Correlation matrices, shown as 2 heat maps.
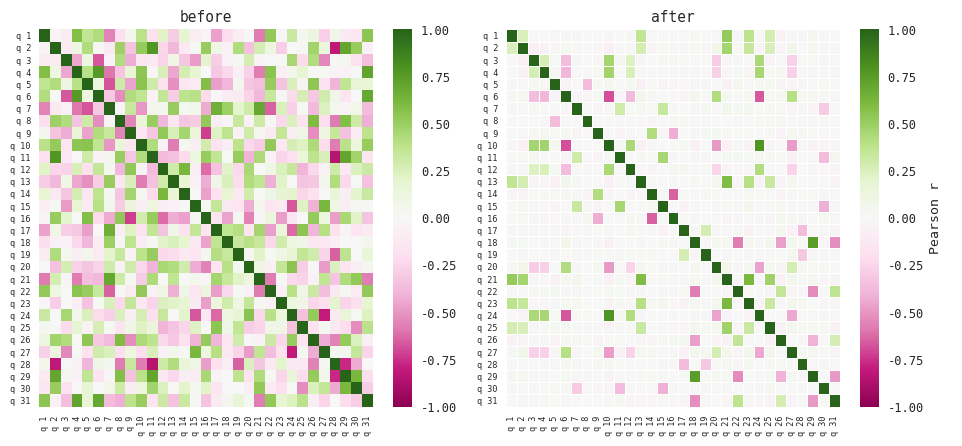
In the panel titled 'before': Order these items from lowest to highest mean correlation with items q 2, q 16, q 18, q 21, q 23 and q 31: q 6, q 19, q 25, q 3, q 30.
q 3, q 6, q 25, q 30, q 19
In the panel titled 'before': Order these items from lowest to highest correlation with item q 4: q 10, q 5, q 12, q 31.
q 12, q 5, q 10, q 31
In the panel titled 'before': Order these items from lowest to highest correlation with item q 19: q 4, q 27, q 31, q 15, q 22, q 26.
q 27, q 15, q 4, q 22, q 31, q 26
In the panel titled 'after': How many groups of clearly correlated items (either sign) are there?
7
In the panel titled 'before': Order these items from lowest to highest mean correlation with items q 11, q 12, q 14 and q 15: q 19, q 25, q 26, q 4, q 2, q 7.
q 26, q 25, q 19, q 7, q 2, q 4
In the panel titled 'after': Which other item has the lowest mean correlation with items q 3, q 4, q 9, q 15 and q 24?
q 6
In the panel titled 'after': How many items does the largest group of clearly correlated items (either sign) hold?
8
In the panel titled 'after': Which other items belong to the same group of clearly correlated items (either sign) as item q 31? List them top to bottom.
q 18, q 22, q 26, q 29
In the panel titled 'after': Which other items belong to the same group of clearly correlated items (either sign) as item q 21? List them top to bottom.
q 1, q 2, q 13, q 23, q 25
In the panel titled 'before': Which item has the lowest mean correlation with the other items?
q 28
